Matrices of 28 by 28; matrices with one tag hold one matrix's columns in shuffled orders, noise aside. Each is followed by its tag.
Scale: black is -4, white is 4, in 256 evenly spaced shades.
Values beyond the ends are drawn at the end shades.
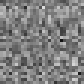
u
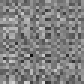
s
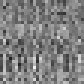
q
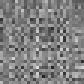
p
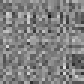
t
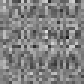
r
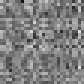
r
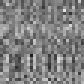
q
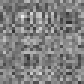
t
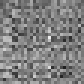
p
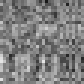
q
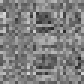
t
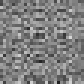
s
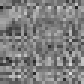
u
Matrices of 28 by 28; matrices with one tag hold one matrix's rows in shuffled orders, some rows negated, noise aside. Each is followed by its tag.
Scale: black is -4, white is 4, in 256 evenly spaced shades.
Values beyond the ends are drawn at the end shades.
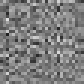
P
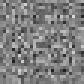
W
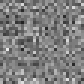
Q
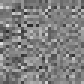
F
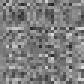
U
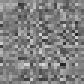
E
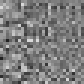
F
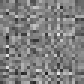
P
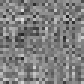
Q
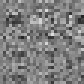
U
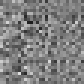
F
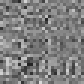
F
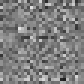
E
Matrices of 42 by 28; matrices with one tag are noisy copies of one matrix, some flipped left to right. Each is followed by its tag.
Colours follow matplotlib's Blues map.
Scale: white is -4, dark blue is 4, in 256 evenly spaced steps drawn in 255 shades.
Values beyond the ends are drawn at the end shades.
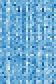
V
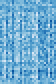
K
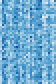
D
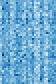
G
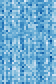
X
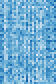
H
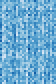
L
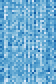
H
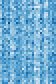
G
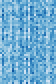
V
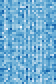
H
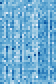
K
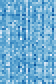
V
